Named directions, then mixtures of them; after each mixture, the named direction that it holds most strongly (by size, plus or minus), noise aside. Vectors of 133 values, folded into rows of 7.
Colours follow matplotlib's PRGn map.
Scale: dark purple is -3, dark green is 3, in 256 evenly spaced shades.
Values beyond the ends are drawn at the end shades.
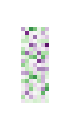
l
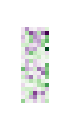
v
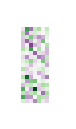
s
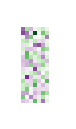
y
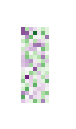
y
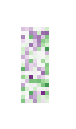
v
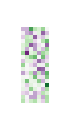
l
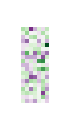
l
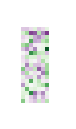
v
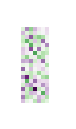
s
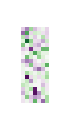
s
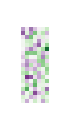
y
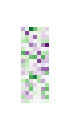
l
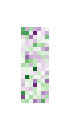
y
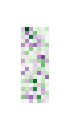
s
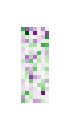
l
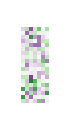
s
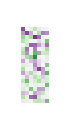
l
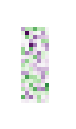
l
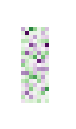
l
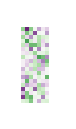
s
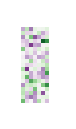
s
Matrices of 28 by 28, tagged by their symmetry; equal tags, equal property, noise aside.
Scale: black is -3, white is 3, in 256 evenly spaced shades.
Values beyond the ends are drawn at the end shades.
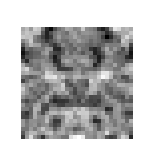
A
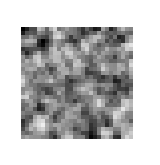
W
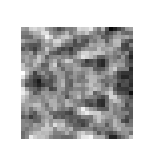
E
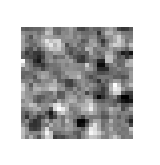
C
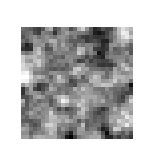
W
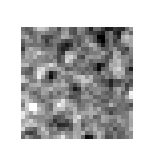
C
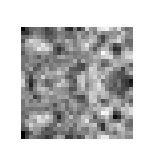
E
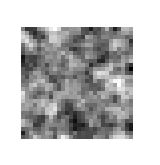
C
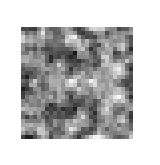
E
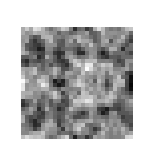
E
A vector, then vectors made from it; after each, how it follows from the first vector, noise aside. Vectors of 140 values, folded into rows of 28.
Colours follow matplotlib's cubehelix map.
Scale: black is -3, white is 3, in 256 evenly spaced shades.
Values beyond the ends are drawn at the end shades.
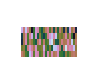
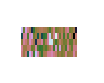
partly zeroed.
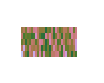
reversed, negated, shrunk.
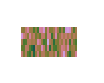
wrapped around, shrunk.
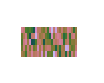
wrapped around, negated, shrunk.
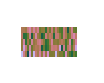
reversed, negated, shrunk.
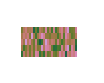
reversed, shrunk.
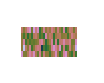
reversed, negated, shrunk.
